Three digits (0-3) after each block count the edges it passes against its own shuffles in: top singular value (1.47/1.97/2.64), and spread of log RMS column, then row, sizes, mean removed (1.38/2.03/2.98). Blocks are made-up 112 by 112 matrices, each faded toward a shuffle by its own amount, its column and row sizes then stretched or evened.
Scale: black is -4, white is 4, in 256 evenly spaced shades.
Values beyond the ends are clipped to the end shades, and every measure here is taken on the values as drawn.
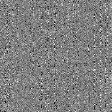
1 3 0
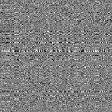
3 0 3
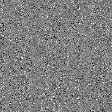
0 2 1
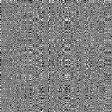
3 3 2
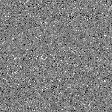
1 0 1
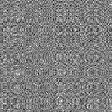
3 1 1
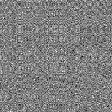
3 1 0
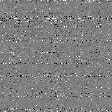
0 1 3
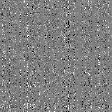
1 3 2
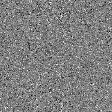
0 1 0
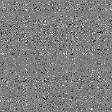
0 2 3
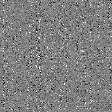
1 2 1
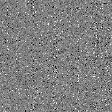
1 2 0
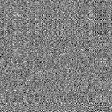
3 1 2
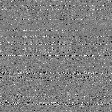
2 0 3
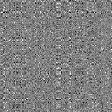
3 2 2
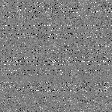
0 0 3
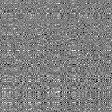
3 0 3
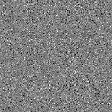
2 1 1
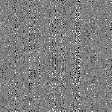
2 3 1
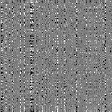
3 3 1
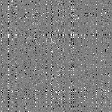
3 3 2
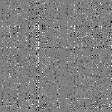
2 3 2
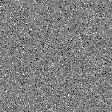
1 1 0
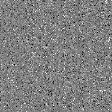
0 2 1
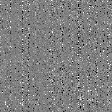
1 3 1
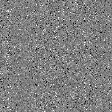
1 2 0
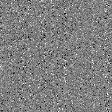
0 2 0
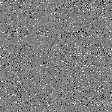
0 1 2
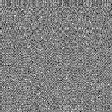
3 0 1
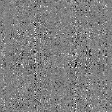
1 3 2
